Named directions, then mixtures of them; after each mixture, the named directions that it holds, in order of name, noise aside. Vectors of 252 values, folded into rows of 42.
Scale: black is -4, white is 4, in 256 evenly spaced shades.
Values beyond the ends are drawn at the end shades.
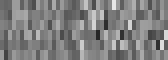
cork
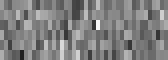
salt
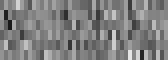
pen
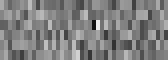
cork, salt.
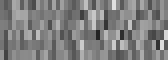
cork.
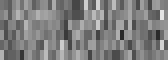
cork, salt.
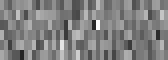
salt.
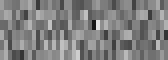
cork, salt.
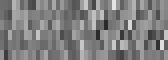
cork.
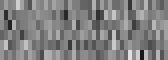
pen.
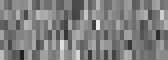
salt.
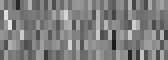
cork, pen.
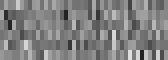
pen.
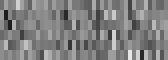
pen.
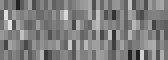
pen.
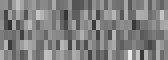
pen, salt.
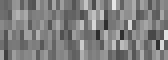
cork.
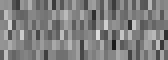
cork, pen.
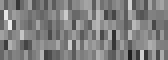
pen.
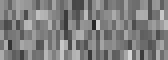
pen, salt.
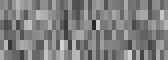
pen, salt.
